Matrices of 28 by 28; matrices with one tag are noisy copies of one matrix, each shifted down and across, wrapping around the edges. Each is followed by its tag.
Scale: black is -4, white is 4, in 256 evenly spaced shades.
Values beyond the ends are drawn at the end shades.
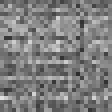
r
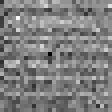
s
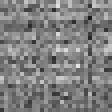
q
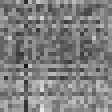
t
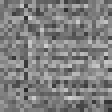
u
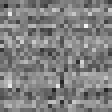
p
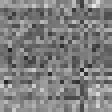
t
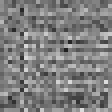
u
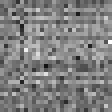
t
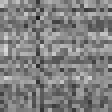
q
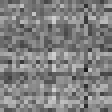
q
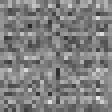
s
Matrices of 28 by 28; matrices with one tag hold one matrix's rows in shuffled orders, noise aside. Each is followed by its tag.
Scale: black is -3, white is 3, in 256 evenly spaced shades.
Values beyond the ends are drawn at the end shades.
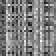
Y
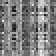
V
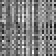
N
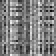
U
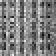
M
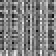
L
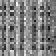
M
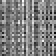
N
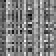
Y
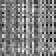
N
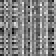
L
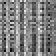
M
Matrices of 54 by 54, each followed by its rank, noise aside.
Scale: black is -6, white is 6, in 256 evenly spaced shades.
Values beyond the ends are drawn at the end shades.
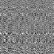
four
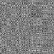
six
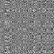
four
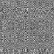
six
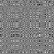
three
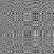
two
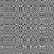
two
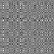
two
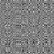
four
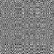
three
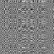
three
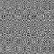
four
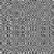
four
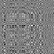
three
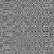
four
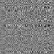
six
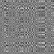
three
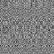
four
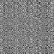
six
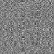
six
